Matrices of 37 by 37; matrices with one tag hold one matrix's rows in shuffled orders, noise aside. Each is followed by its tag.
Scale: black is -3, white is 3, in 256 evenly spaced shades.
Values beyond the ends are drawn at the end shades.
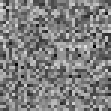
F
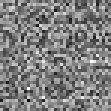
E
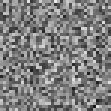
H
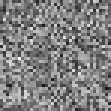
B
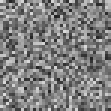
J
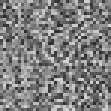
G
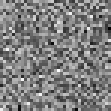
G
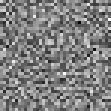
F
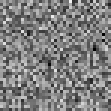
B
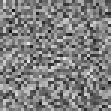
G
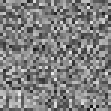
B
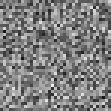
B
